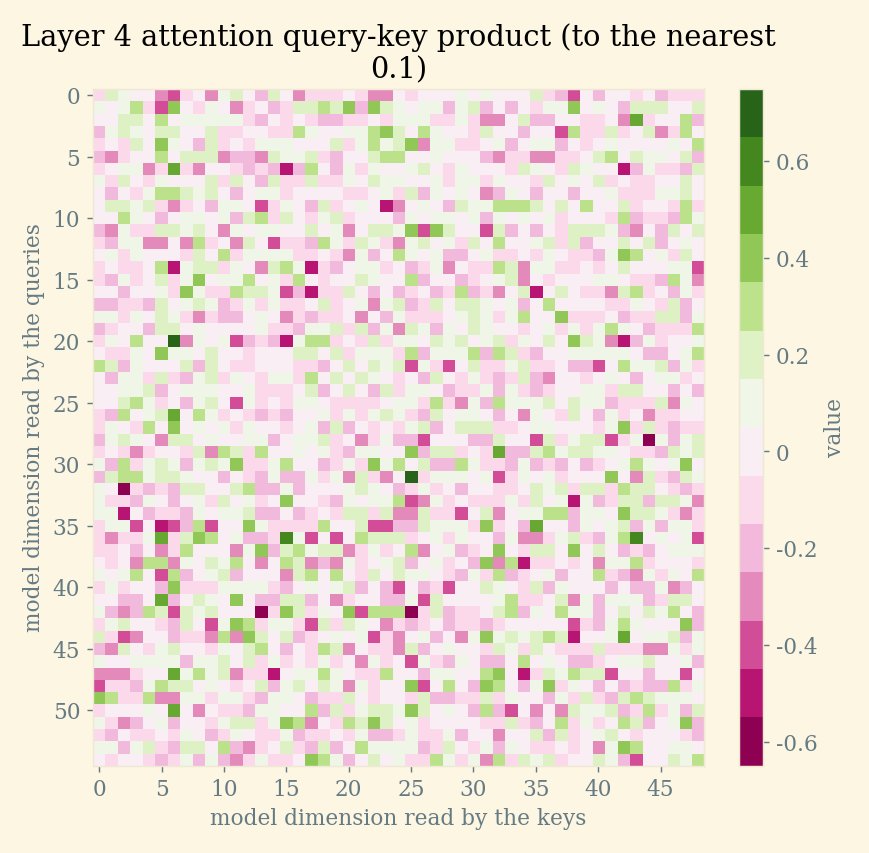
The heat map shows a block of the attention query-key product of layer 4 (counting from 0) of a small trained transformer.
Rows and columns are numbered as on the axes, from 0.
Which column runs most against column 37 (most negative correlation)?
2
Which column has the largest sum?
8
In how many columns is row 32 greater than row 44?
19
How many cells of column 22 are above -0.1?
37
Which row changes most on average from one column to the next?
42
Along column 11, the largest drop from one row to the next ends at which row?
44
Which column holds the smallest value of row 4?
26
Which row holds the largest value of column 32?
29
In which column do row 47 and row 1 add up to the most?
6
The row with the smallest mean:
0
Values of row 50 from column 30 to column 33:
-0.2 0.3 -0.2 -0.4
